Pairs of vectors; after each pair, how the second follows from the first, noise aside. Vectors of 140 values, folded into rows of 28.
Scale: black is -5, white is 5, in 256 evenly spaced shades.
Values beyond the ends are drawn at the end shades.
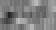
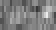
reversed, negated.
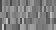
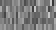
reversed, negated.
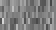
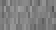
reversed, negated, shrunk.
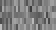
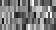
wrapped around, negated, scaled up.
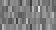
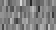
sign-scrambled.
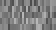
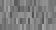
reversed, negated, shrunk.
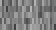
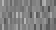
wrapped around, negated, partly zeroed.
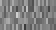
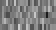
shuffled.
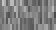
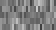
shuffled.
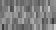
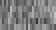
shuffled.
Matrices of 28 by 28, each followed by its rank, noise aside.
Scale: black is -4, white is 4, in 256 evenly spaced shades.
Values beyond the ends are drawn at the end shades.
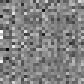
six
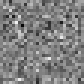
six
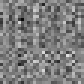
four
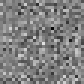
eight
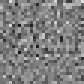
eight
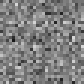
eight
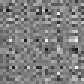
four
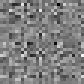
four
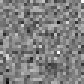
eight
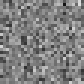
eight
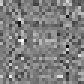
six
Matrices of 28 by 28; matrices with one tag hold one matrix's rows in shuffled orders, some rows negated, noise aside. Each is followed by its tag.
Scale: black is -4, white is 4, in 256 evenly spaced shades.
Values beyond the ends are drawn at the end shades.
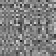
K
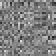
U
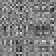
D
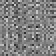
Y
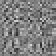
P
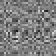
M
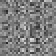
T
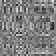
D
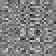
T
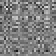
M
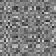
M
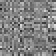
U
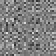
Y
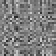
P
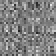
Y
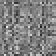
P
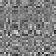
M
